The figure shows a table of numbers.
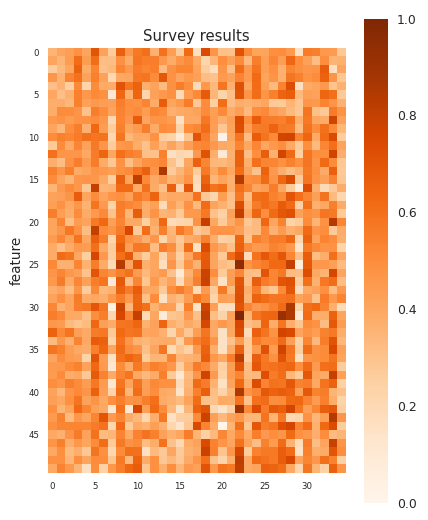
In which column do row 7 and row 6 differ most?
32
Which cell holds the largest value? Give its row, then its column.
31, 22
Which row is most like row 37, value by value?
39
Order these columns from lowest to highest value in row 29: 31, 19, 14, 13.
13, 19, 31, 14
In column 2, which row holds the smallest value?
4
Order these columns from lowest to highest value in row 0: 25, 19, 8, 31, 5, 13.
25, 19, 31, 13, 8, 5
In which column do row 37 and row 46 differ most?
24
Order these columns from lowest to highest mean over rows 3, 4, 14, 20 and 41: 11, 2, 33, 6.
2, 6, 11, 33
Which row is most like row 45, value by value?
1
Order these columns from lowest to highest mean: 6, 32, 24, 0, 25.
0, 6, 32, 24, 25
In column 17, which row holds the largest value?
44
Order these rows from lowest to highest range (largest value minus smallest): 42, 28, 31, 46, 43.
28, 46, 43, 42, 31
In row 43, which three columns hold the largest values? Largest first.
33, 18, 6
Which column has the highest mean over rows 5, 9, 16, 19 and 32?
22
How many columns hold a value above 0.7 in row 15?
3
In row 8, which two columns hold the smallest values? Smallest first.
15, 7
